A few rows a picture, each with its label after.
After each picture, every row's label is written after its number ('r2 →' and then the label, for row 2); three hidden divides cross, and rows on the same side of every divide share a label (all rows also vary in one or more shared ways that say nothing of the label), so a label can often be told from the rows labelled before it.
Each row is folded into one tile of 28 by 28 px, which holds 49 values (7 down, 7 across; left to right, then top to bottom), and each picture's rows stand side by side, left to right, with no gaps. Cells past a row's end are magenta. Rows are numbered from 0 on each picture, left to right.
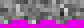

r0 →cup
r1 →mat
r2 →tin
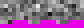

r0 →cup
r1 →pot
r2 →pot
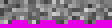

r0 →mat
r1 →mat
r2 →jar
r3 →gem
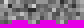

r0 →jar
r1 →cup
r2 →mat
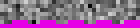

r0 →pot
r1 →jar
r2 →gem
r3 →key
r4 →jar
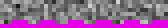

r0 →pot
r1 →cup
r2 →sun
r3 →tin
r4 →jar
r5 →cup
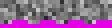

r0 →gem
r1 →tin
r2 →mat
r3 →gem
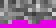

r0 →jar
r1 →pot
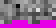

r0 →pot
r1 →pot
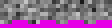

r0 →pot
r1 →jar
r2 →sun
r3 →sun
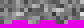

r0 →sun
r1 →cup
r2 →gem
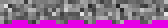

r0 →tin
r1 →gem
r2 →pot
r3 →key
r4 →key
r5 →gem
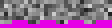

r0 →tin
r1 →gem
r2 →jar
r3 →cup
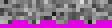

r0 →mat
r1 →jar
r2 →pot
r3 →jar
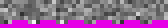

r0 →gem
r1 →mat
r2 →mat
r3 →gem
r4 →mat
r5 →gem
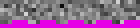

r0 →gem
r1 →cup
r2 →key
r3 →gem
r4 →jar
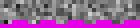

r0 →gem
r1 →mat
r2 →cup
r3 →key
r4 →jar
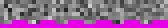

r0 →key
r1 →mat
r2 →sun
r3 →tin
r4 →jar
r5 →mat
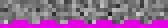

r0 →cup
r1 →sun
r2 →sun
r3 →jar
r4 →gem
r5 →jar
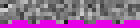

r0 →gem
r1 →jar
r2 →mat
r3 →key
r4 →gem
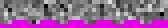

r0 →key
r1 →gem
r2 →key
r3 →pot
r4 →key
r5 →pot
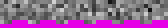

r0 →pot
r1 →pot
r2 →gem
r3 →sun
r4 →tin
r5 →key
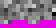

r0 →cup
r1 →cup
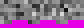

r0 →pot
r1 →key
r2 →key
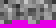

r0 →pot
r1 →cup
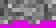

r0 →mat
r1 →gem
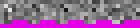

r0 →tin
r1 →key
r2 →key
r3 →sun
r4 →cup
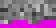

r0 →cup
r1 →tin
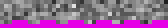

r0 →tin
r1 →sun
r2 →sun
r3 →mat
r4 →mat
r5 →jar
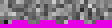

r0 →jar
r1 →pot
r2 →gem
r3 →tin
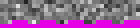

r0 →sun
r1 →cup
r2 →gem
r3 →jar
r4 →gem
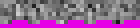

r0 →cup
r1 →key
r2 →mat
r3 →key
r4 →jar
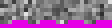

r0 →gem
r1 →jar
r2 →mat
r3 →pot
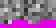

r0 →jar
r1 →pot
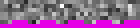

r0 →sun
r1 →gem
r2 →tin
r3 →jar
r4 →cup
